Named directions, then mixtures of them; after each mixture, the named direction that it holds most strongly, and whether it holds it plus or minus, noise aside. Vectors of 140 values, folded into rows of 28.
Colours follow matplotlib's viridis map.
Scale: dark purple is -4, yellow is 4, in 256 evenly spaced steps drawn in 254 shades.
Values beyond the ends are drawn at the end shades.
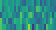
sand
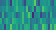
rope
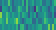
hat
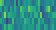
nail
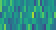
sand, plus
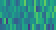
sand, minus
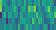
hat, minus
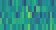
rope, plus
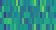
nail, minus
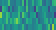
hat, plus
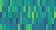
hat, minus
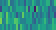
hat, plus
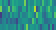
hat, minus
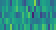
rope, plus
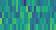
rope, plus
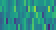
hat, minus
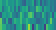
sand, plus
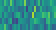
rope, minus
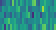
rope, plus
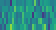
rope, plus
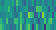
sand, plus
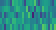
rope, plus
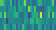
rope, minus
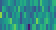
sand, minus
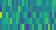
hat, plus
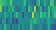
rope, minus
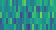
sand, minus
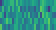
nail, minus
